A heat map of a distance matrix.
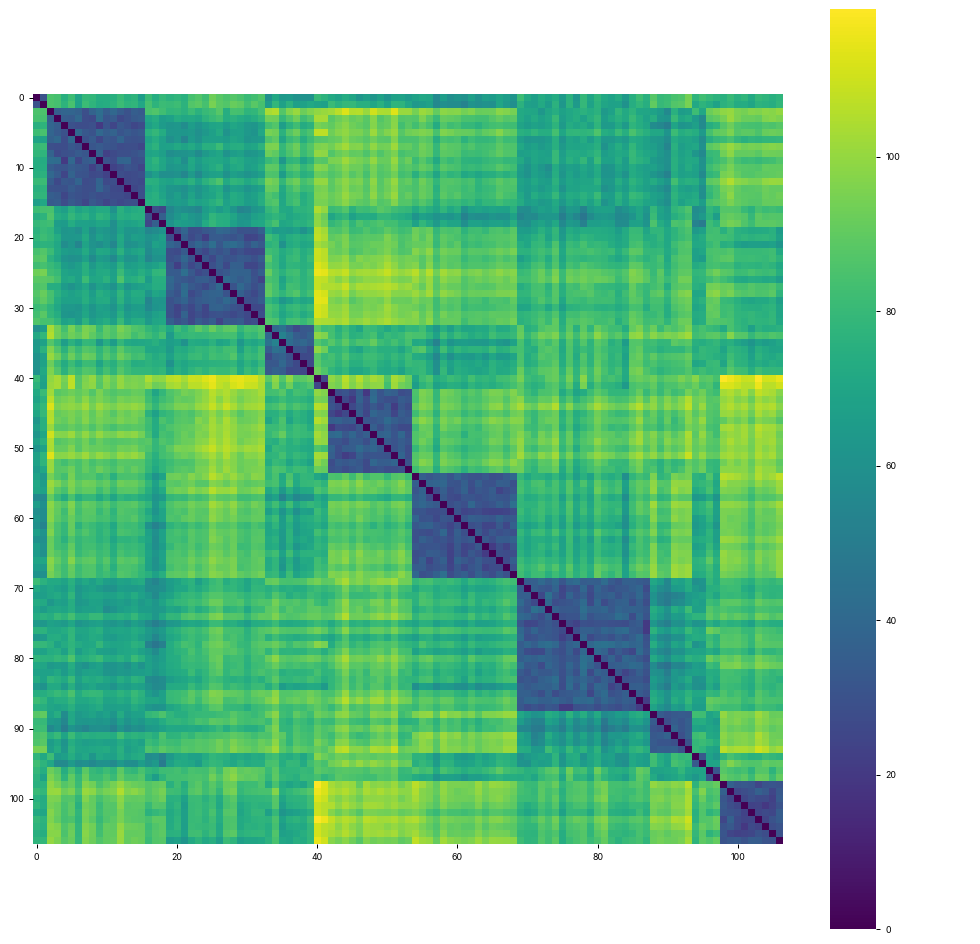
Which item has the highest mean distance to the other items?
40
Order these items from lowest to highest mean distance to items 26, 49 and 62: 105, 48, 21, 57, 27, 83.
57, 21, 48, 27, 83, 105
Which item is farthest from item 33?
2
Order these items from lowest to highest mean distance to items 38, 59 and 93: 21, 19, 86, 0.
0, 19, 21, 86
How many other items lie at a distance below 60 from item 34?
6
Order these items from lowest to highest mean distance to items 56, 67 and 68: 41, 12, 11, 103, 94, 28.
94, 11, 41, 12, 103, 28
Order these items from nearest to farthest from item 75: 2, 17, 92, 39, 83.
83, 17, 92, 2, 39
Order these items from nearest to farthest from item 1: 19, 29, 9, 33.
33, 9, 19, 29
